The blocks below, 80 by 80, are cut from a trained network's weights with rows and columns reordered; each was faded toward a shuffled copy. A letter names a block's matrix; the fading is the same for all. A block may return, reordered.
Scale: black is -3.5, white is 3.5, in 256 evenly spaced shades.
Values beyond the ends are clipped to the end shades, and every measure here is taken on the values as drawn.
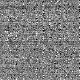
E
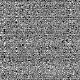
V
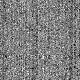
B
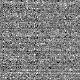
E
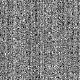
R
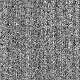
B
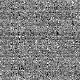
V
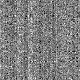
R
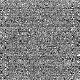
E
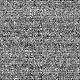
V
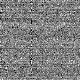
V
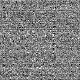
V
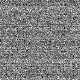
V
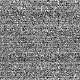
V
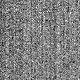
B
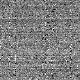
E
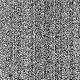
B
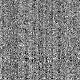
R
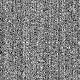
B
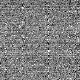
E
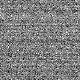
V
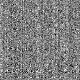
B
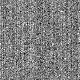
B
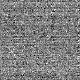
V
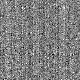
B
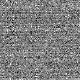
V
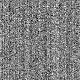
B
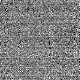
E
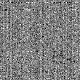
R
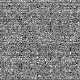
E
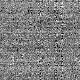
V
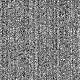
B
